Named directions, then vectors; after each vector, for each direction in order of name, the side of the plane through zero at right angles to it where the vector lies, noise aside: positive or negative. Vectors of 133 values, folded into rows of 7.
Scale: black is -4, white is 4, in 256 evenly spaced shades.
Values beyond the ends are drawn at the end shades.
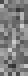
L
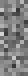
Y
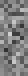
negative, positive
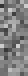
negative, positive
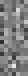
negative, negative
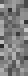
positive, positive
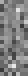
negative, negative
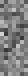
negative, positive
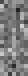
positive, positive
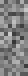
negative, positive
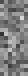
positive, negative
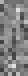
negative, negative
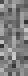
positive, positive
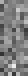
negative, negative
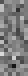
positive, positive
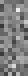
negative, negative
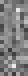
negative, negative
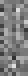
negative, negative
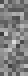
positive, negative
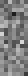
negative, positive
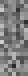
positive, positive
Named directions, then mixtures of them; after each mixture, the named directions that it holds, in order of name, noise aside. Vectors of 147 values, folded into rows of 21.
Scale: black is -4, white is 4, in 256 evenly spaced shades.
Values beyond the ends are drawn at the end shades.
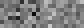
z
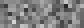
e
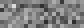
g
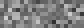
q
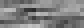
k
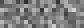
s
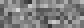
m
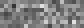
g.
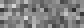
g, q, s.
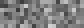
e, s, z.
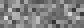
q.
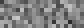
q, s.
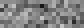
g.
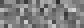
s.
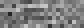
g, k, m.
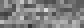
g, k, z.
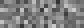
s.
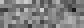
k, s.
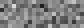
g.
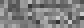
m, q.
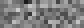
m, s.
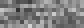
k, s, z.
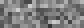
m.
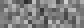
g, m, s.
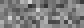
m, z.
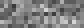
g, k.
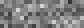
g, k, m.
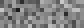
q, s, z.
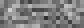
k, m, q.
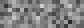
e, q, s.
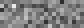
g.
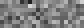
m, z.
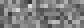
m.
